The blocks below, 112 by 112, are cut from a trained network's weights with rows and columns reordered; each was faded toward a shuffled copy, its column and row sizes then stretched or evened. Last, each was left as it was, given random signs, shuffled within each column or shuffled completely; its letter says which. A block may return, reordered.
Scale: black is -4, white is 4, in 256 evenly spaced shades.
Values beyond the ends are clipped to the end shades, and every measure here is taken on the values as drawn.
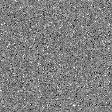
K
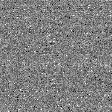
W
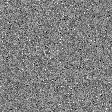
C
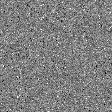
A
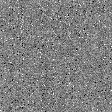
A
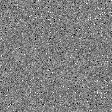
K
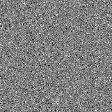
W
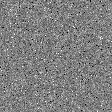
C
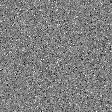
C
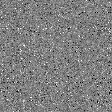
K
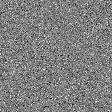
C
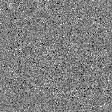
K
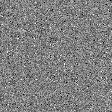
K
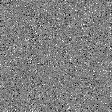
W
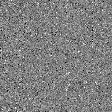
W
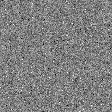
A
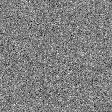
C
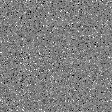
K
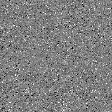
W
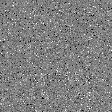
K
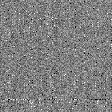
W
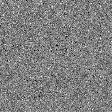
K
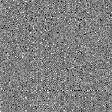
W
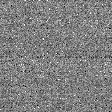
W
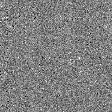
W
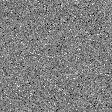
C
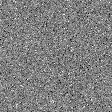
C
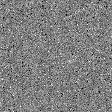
A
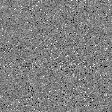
W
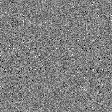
W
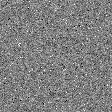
C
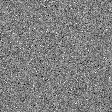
C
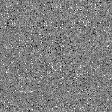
W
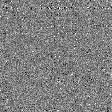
W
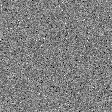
C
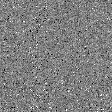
K
